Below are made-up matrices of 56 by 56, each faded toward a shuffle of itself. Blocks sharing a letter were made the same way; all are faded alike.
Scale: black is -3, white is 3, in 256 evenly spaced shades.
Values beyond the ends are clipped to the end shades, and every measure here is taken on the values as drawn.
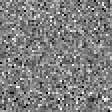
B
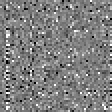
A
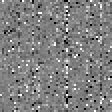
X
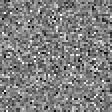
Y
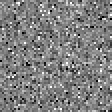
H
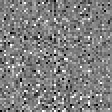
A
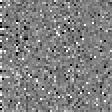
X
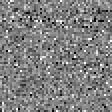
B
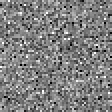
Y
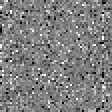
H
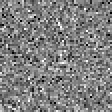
Y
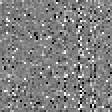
A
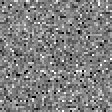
B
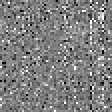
A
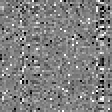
A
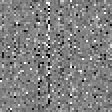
X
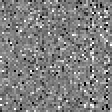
H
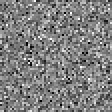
Y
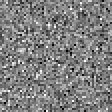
Y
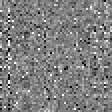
A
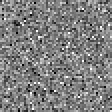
Y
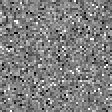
B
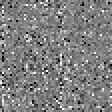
H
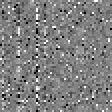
A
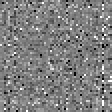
A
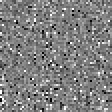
H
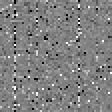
X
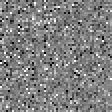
H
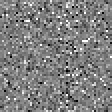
H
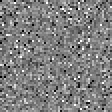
H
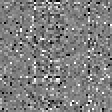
A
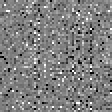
A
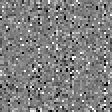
H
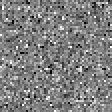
B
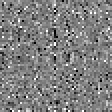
A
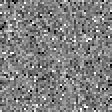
B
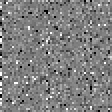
X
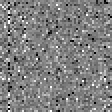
H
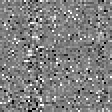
X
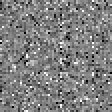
H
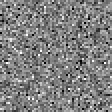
Y
